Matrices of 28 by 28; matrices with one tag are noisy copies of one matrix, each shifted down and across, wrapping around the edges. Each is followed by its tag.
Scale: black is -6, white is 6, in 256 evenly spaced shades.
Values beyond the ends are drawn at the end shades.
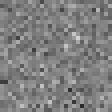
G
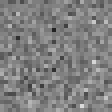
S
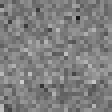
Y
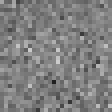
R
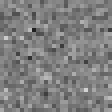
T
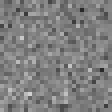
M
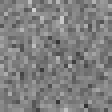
R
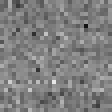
Y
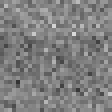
Y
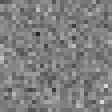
S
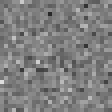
S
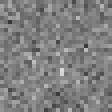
R
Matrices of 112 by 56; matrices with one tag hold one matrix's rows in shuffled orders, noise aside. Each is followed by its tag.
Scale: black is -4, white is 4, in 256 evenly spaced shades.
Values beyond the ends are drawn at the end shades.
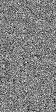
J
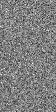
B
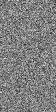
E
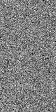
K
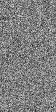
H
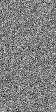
H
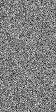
B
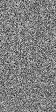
K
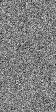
E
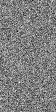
H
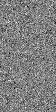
J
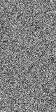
B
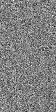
K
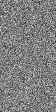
B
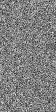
K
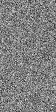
K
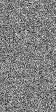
J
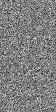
H
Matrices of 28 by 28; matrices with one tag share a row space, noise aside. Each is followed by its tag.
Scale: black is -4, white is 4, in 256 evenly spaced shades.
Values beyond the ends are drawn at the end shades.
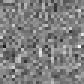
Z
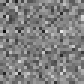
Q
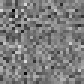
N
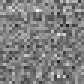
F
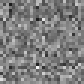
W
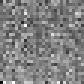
N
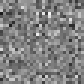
W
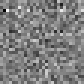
Q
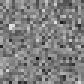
W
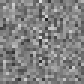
Z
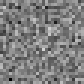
W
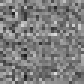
N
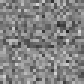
F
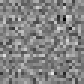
F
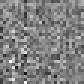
N
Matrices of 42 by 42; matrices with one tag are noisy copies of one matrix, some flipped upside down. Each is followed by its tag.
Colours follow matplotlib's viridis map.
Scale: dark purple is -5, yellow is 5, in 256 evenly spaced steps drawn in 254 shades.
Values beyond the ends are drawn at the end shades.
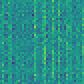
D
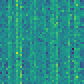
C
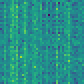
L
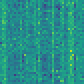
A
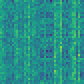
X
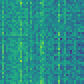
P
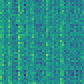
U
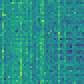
P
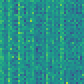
U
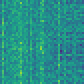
P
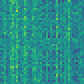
L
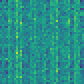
C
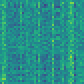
A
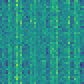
C
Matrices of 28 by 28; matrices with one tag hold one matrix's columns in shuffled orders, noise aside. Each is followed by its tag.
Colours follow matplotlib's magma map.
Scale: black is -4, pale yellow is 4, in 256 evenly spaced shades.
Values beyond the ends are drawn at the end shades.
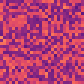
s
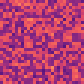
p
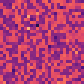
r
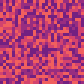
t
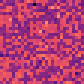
s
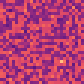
s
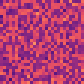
r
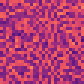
p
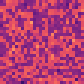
t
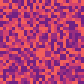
p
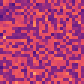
s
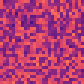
t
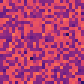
p
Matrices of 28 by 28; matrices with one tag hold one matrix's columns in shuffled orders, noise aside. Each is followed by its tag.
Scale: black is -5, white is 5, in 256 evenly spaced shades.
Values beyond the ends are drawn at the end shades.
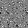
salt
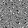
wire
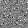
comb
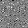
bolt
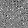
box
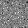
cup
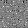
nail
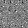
nail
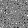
wire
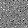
bolt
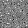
wire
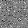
bolt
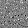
comb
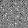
box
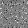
cup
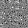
comb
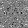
salt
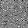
bolt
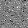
bolt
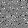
comb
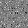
salt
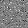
bolt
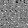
nail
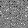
box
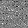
box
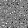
wire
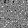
nail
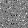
comb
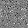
box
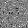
salt
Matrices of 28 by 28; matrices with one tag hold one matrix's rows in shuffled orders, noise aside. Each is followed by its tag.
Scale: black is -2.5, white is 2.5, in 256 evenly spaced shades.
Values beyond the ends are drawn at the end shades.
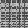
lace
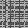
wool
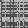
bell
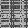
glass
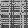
glass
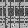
wool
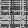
glass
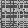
bell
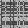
bell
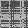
glass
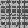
lace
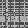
wool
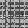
wool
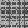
lace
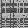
bell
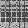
lace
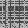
wool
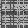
bell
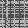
wool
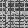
wool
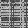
glass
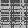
glass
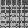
lace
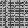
wool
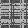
glass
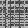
wool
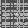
bell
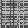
bell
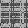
glass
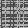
bell
